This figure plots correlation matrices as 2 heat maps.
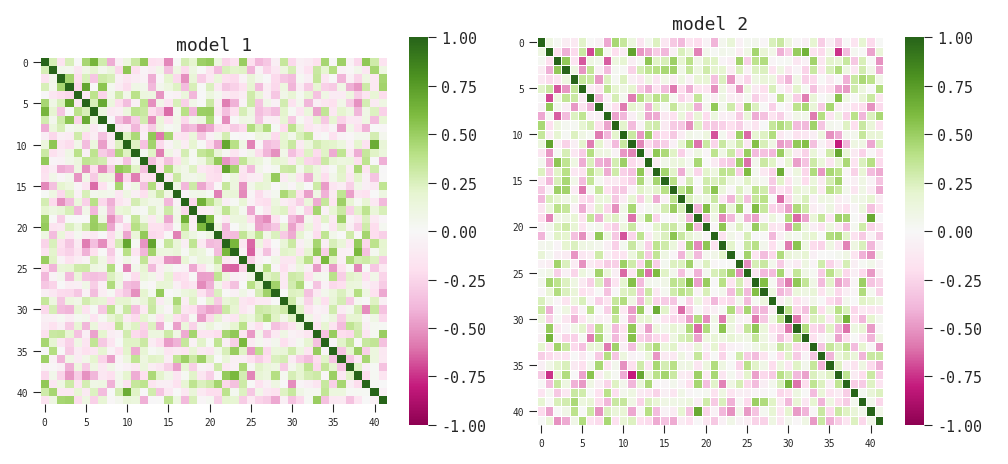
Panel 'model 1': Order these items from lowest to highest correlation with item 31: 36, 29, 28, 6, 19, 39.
19, 36, 6, 39, 29, 28
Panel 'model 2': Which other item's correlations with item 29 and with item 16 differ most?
17
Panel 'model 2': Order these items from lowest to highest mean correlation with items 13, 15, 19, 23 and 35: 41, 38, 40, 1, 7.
1, 41, 38, 7, 40
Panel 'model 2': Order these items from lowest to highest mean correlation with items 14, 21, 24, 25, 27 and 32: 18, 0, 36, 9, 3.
9, 0, 36, 3, 18
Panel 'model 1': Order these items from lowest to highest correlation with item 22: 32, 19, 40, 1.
19, 32, 1, 40
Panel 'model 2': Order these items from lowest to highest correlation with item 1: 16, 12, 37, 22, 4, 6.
6, 12, 37, 4, 16, 22
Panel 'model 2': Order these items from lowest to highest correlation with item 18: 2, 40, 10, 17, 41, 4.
40, 41, 4, 10, 17, 2
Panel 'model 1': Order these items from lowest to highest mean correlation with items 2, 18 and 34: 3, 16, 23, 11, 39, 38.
16, 23, 38, 11, 3, 39
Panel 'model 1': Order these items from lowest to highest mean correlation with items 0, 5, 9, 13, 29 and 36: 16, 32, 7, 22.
32, 7, 22, 16
